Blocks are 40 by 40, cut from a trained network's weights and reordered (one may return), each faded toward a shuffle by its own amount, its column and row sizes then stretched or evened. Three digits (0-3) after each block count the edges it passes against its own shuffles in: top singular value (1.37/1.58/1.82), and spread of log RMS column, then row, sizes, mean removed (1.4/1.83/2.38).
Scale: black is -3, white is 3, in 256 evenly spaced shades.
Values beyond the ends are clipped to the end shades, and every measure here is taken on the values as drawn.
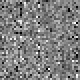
0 2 0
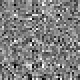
3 1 2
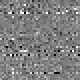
0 1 3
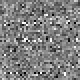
1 0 2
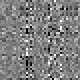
3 3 2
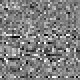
3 1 3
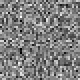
3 0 1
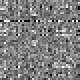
2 0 2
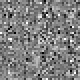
1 2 2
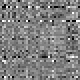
3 1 3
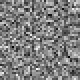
3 0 0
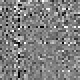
1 2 2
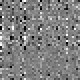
3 3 2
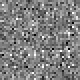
0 1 1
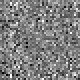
0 1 1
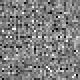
0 0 1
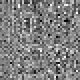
2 2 0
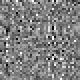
2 2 1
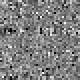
1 0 2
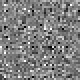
2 2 2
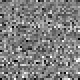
0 0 3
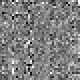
1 2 1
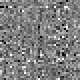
1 2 2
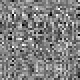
3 1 2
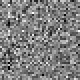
2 0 0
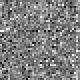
0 0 0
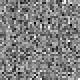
2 1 0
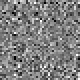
3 0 2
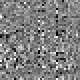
2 2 2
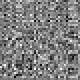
3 1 3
